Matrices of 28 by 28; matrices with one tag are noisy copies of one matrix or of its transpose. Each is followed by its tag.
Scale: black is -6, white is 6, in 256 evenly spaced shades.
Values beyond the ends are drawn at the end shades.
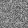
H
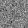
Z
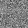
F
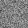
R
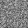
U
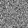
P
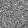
H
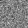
F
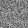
R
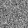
Z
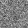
Z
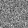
R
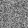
F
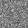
U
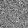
R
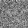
R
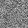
F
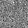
F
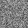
U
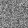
U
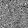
U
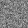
U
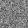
Z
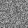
H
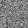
U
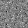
H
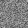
H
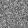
U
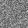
Z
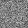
H
